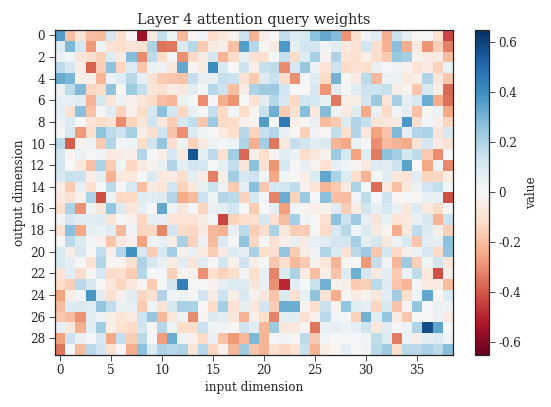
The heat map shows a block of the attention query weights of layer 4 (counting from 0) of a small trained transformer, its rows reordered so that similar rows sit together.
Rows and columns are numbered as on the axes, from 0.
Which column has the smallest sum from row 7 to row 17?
31
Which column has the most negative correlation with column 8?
25
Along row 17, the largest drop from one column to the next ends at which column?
16
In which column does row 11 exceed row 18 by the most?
13
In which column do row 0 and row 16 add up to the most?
10
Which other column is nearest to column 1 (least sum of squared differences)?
28
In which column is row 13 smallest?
15
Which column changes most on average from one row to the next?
22
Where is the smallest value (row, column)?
0, 8
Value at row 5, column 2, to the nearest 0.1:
0.3
